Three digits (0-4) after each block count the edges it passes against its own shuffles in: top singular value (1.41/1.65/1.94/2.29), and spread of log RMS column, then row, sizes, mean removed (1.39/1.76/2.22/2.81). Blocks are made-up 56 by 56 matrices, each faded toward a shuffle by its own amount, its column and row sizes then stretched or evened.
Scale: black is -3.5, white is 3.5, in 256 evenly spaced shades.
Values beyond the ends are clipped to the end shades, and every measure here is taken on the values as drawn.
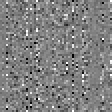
0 4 0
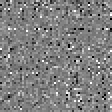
0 3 2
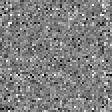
0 1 3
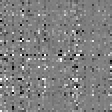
1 4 3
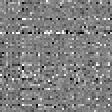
4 1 4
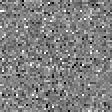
1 1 2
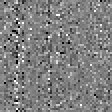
2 3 0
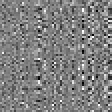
4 4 1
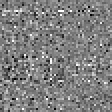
2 2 2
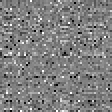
3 1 2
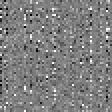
1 4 1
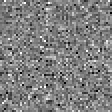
2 0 0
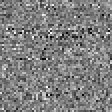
1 0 3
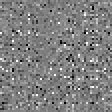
2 2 2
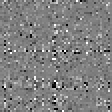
3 3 3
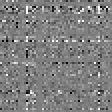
2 3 4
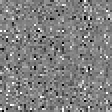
2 2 2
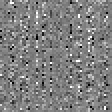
1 4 1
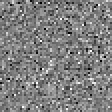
1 0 1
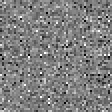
3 2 1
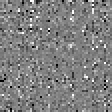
1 3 2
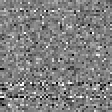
3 0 3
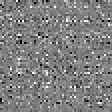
3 2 3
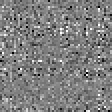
0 3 3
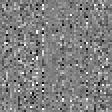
2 4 1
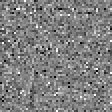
1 1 1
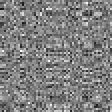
4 2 2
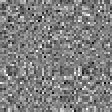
4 0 2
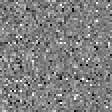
1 1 1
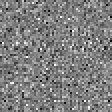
2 0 1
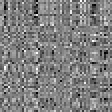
4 4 0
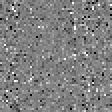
0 2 0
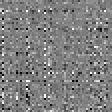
2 4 4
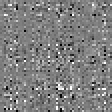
1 4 3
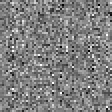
1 3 0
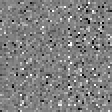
0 2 1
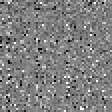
1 2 1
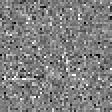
0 1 3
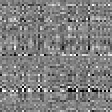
4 2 4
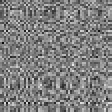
4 0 3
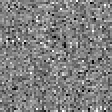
1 0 1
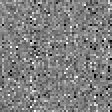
1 2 1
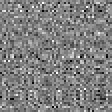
4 0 3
